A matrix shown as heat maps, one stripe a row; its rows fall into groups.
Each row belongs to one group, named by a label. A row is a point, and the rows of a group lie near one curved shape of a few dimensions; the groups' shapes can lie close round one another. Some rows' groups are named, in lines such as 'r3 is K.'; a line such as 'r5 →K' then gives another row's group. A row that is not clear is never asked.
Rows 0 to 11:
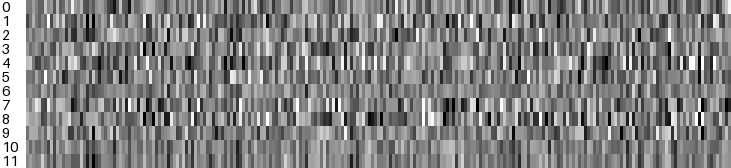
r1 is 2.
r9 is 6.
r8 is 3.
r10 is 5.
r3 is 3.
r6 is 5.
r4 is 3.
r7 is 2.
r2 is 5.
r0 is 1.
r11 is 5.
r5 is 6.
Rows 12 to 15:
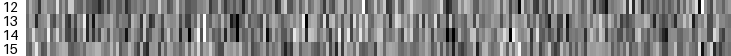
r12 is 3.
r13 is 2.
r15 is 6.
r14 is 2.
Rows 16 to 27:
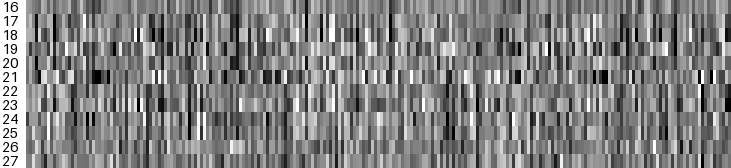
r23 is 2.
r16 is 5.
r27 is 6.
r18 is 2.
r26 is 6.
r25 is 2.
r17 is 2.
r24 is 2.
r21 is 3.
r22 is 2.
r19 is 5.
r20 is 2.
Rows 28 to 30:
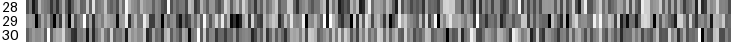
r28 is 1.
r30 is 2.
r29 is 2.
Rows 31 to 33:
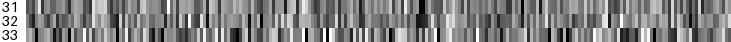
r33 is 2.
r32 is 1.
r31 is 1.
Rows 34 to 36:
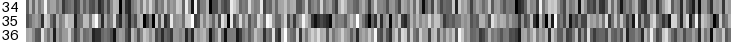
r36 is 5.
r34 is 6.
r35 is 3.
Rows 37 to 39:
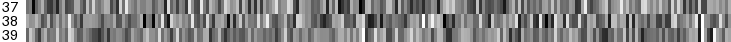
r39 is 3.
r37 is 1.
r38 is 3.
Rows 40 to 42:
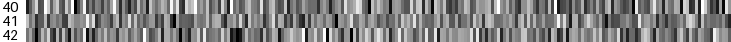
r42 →2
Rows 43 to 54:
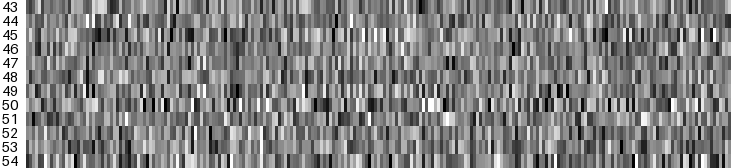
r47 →2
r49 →2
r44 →6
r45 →3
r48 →5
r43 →1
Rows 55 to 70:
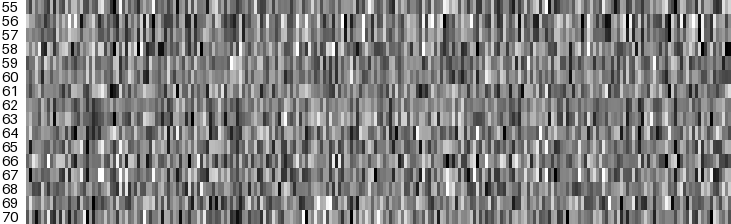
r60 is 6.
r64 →5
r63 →5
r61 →1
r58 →2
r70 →2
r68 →1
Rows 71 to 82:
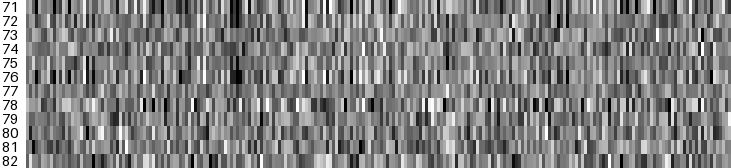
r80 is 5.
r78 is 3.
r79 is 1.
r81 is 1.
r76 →2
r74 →3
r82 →6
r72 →2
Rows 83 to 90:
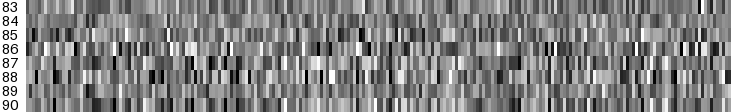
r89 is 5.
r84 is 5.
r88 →2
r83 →3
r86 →3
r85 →1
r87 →5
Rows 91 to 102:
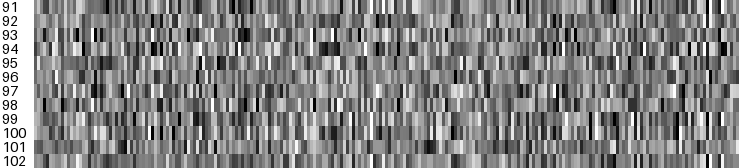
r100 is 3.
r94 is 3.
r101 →1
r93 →2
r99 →3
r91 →3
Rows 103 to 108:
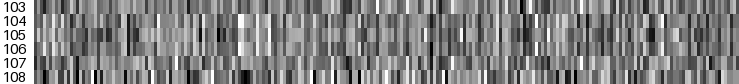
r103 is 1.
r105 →6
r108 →2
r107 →1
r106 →6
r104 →6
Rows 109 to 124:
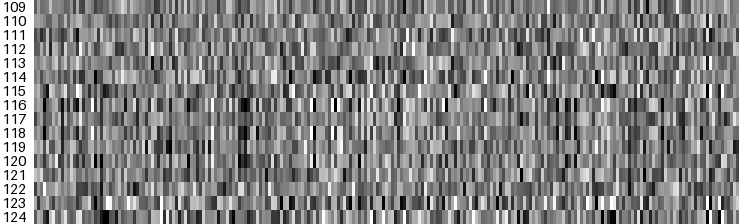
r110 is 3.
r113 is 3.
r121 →6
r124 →3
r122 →6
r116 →2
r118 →2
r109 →5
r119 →2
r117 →1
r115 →3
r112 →1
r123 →5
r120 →2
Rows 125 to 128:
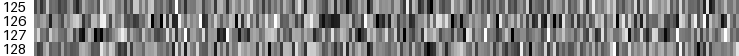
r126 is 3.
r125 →1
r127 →5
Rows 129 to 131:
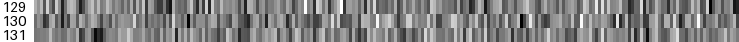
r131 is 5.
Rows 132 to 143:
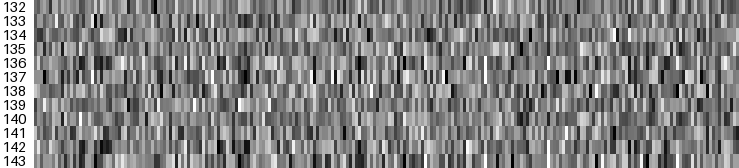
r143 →5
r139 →6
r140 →1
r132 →6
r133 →2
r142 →5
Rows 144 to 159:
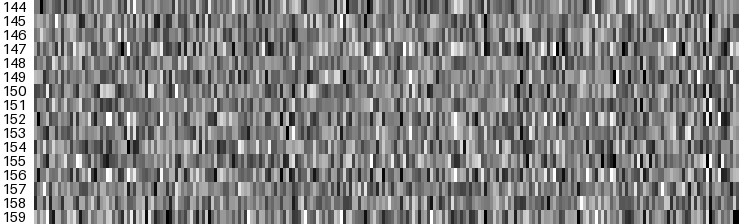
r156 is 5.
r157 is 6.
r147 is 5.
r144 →1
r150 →1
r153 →1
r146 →6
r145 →2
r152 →5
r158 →1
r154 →6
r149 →6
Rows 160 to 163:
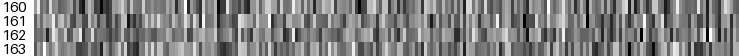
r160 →5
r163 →6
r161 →6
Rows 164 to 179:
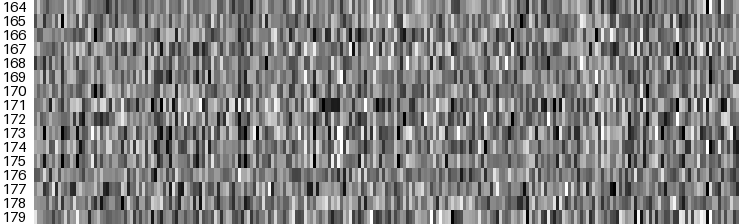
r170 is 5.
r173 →2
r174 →2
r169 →2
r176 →6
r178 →5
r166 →5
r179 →3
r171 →3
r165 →1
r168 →1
